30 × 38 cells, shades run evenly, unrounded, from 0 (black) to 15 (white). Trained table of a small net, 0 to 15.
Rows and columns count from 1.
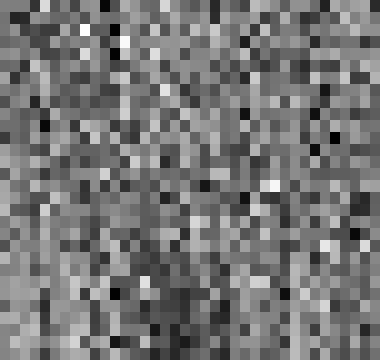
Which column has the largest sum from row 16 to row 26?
33
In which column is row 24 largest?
15
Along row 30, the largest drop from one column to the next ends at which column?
10
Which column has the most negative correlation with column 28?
21
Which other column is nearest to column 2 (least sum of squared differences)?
3
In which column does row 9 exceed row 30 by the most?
18
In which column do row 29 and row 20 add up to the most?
8
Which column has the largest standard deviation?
12
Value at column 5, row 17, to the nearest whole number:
5
